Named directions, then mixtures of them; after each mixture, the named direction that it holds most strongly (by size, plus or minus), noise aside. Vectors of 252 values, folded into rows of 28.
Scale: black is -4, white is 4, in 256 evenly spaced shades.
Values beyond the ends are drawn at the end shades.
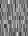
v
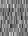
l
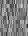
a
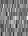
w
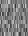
v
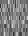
v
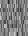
v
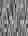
a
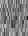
w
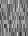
v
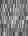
w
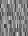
v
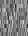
a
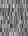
l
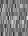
w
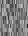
a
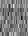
l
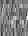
w
